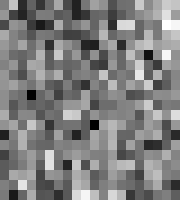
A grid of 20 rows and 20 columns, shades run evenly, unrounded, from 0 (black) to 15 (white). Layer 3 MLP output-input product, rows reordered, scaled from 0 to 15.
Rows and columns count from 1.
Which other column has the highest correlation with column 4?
13
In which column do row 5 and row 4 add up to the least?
10
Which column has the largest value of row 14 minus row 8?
3
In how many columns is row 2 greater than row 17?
7
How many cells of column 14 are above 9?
4
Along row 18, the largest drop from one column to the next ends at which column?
5
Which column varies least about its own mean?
12
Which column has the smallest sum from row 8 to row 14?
6
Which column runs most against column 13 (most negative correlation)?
19
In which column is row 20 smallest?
2
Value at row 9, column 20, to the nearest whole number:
8
